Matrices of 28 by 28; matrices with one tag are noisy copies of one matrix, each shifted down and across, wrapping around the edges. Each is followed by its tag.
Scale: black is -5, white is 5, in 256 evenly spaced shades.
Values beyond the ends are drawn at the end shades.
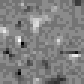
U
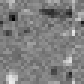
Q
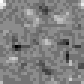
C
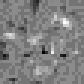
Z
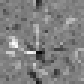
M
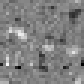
Z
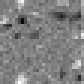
Q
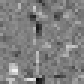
M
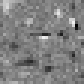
U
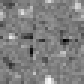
C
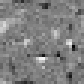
U
